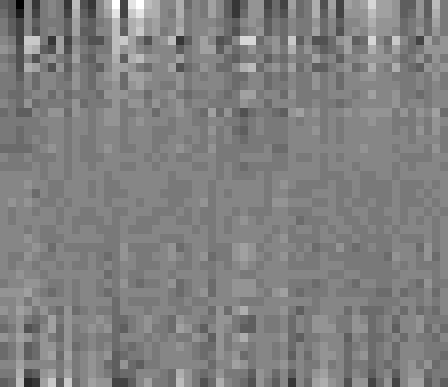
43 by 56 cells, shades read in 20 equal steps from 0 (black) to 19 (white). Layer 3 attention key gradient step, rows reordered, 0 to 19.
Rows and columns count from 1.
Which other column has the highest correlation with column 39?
8
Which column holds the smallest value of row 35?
38
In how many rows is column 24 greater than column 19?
5
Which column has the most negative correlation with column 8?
28
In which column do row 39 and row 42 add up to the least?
4
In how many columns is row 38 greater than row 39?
20
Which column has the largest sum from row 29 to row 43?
3
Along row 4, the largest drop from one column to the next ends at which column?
16
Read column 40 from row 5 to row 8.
6 9 12 7
